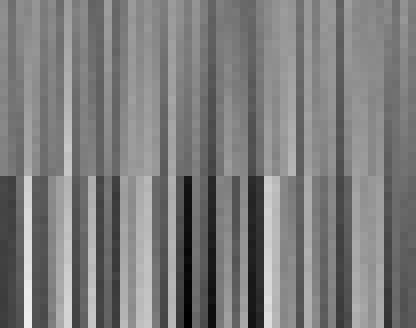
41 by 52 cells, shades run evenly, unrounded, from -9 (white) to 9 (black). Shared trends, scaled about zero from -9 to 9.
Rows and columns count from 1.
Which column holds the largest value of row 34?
24
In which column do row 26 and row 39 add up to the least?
4
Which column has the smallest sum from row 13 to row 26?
9
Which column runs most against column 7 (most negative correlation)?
40
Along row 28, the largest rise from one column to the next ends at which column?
5
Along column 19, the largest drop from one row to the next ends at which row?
23
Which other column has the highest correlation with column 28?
7
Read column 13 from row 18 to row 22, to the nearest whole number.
2 2 2 2 2
